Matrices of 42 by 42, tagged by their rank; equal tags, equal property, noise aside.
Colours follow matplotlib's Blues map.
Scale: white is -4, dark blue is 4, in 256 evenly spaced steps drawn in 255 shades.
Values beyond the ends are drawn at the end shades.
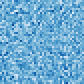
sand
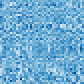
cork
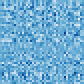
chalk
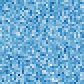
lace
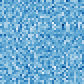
cork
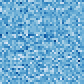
sand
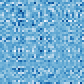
chalk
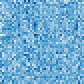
sand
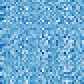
chalk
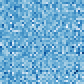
lace
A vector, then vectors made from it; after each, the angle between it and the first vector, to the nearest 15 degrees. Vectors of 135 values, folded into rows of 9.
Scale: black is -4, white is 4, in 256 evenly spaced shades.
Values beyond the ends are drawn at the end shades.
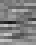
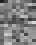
60 degrees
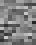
135 degrees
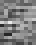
150 degrees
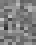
90 degrees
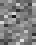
105 degrees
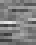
165 degrees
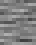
45 degrees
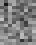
75 degrees
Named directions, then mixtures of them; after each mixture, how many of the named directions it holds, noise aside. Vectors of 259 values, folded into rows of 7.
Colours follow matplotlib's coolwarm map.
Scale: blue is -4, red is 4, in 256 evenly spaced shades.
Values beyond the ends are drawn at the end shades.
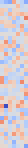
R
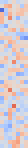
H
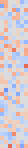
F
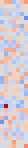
one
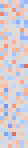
three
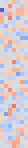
one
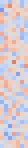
three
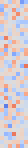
three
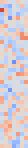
one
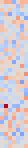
two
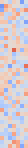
two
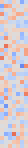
three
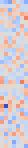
one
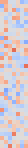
one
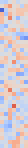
one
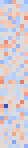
one
